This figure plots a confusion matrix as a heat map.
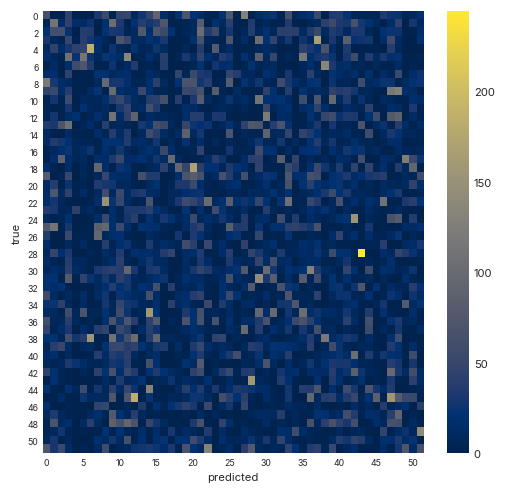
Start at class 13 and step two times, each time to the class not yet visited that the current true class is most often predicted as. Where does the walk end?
37
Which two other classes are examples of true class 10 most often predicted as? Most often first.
29, 39
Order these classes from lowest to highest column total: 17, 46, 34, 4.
4, 17, 34, 46
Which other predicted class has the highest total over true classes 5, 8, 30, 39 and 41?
11
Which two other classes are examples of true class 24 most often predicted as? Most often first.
42, 48
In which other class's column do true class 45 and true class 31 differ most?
12
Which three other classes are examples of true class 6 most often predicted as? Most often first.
38, 5, 4
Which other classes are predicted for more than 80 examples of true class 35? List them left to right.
14, 29, 31
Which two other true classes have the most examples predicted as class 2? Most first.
17, 13
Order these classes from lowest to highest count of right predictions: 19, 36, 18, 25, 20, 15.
15, 36, 20, 19, 25, 18
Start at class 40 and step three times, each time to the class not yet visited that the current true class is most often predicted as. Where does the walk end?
48
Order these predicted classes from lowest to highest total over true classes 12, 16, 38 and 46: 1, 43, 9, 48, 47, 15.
43, 1, 47, 15, 48, 9
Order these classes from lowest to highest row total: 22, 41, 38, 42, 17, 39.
41, 39, 17, 42, 38, 22
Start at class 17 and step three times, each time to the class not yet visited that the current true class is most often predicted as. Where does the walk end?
22
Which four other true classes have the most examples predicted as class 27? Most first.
0, 37, 30, 19
